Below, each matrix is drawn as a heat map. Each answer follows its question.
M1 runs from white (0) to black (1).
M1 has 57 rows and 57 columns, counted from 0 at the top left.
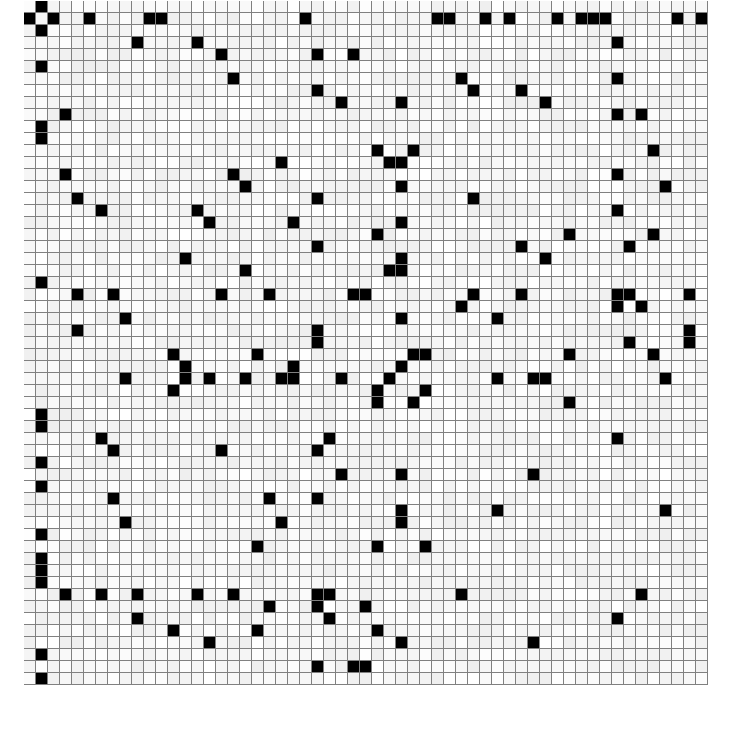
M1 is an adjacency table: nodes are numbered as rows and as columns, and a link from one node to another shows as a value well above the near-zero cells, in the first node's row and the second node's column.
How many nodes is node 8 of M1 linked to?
3
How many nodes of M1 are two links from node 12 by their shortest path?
3
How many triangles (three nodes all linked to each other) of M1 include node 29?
6
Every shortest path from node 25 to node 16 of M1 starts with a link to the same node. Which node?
node 49
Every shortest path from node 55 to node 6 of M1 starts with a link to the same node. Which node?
node 24
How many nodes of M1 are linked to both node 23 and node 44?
1
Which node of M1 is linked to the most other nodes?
node 1
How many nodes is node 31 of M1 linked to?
12
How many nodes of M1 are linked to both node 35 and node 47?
1
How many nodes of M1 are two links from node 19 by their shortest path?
3
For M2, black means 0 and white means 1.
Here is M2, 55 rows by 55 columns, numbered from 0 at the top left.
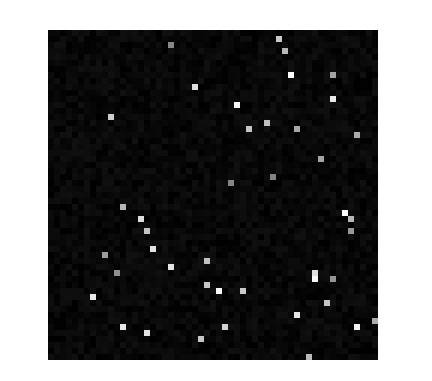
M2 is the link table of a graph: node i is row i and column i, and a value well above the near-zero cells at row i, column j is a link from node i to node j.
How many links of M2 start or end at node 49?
4
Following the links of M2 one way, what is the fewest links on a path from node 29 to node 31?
2
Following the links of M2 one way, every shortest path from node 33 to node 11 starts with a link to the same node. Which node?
node 16
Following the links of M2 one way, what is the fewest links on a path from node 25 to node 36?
6
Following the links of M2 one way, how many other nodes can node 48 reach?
4
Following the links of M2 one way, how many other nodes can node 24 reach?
2
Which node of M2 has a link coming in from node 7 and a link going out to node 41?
node 47
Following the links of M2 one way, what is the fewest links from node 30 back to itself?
4
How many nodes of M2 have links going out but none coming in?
7
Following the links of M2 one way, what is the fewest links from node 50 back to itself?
3
